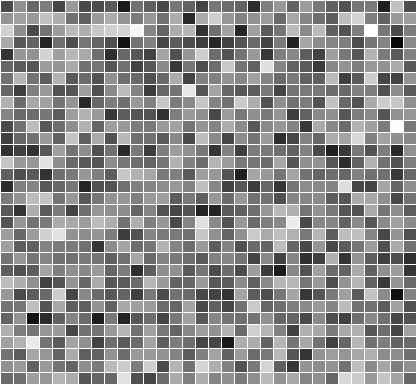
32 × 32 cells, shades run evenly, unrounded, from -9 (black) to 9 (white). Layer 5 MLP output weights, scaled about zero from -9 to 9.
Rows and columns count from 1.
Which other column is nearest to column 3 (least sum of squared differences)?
19
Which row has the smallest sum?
4
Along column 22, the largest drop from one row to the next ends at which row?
22
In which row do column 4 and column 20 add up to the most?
20
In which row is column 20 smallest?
1
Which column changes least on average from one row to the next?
14
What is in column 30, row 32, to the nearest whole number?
5
